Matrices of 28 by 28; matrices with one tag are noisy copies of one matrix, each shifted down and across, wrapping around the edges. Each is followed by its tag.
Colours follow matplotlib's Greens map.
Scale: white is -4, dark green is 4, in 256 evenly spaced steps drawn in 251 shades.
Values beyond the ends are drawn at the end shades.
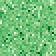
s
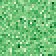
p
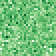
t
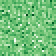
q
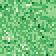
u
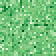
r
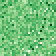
t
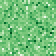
s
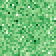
p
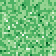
u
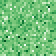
r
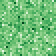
s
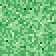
q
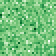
p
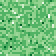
q
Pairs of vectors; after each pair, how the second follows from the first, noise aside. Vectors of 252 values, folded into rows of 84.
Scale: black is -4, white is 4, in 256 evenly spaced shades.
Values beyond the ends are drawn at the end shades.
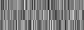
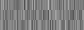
negated, shrunk.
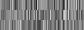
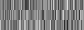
shuffled.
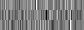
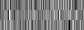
wrapped around.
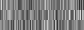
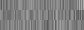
negated, shrunk.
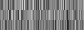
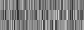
wrapped around.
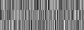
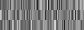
sign-scrambled.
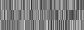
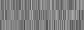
negated, shrunk.
